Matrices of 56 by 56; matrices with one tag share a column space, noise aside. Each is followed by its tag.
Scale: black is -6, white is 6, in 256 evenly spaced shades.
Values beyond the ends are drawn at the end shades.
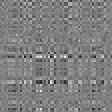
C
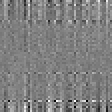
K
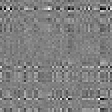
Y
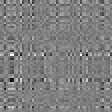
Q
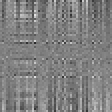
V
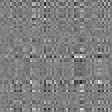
C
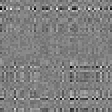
Y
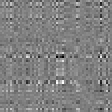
C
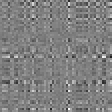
C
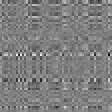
Q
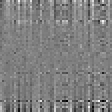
K
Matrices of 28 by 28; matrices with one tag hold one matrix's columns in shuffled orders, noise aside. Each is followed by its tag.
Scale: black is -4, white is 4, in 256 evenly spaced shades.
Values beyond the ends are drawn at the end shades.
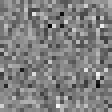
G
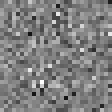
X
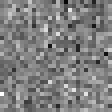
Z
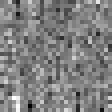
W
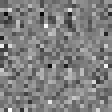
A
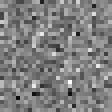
X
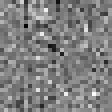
Z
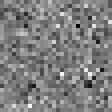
G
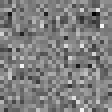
A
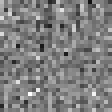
Z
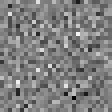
X
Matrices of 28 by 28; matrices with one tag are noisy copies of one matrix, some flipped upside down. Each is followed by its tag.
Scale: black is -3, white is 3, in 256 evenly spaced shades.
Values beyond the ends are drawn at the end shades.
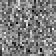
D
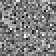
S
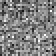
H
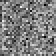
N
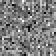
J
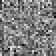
H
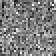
H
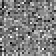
H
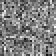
J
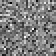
S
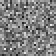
S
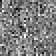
D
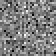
S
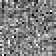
H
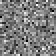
S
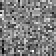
H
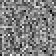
N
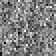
D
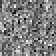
D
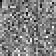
D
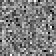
N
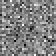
N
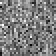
D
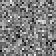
N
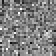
H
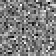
S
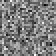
N
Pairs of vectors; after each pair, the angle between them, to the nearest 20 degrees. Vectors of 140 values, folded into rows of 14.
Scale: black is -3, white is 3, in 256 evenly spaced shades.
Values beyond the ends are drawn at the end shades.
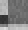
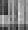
140 degrees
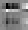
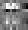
160 degrees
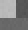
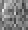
60 degrees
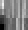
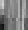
20 degrees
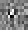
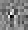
20 degrees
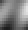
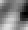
160 degrees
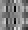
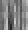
120 degrees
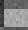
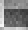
160 degrees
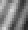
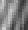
20 degrees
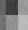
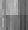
160 degrees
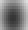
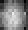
160 degrees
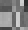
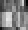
40 degrees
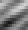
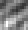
160 degrees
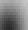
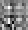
80 degrees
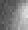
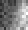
20 degrees
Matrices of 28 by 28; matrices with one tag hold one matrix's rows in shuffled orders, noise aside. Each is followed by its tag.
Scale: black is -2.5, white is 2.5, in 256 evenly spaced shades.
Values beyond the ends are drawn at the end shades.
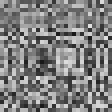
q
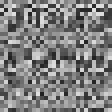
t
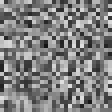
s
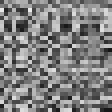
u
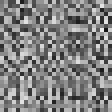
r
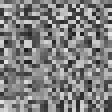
s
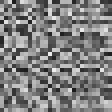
u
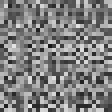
t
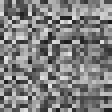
u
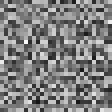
t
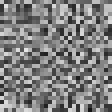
s
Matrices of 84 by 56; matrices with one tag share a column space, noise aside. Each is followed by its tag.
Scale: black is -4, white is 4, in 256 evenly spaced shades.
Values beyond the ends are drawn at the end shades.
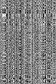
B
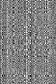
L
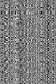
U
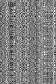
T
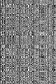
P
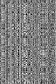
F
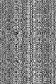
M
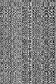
T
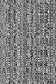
F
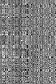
P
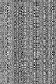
T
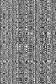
M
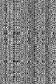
M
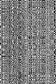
L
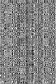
F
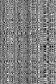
M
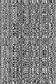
F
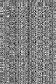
T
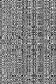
L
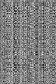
T
